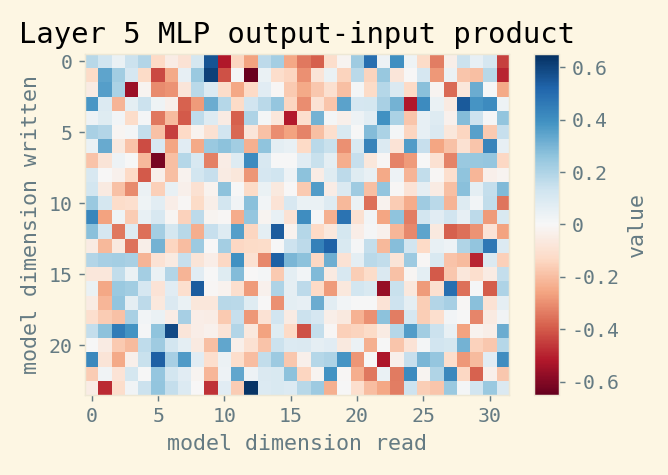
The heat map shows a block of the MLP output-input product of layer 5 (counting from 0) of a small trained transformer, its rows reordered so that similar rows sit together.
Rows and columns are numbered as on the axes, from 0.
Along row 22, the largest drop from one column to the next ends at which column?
28
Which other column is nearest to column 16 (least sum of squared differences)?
15
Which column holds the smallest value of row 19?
16
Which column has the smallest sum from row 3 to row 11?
24
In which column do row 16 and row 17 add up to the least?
22
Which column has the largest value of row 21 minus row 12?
31
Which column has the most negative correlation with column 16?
1
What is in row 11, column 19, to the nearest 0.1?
0.5
